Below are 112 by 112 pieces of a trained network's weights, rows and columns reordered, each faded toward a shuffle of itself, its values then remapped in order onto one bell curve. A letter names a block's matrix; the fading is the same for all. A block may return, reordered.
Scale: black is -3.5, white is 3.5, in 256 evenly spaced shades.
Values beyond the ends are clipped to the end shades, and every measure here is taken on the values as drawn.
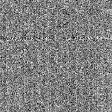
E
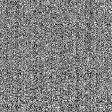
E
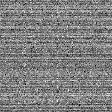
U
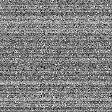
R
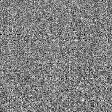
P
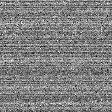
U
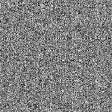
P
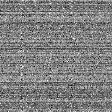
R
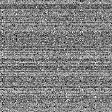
R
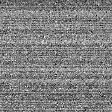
R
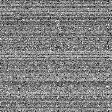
R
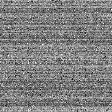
R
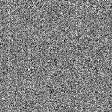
P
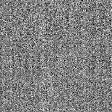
E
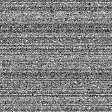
U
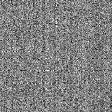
E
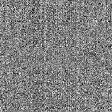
E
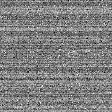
R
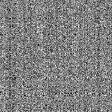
E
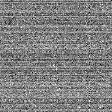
R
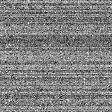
U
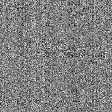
E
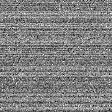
U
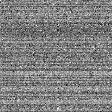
R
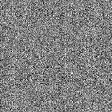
P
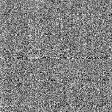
P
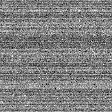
U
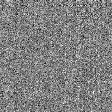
P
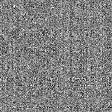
E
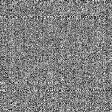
E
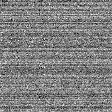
U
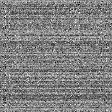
R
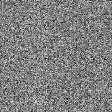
P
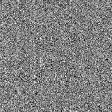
P
